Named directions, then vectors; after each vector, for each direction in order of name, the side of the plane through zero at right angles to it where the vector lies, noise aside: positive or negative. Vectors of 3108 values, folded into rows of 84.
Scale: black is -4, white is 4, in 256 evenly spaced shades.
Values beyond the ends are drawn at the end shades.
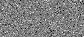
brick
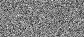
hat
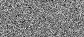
negative, negative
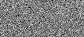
negative, negative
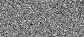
positive, positive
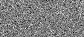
negative, negative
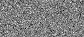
positive, positive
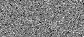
positive, negative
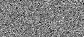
positive, negative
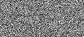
positive, negative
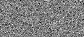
positive, negative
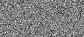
positive, positive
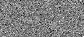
positive, negative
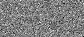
negative, positive
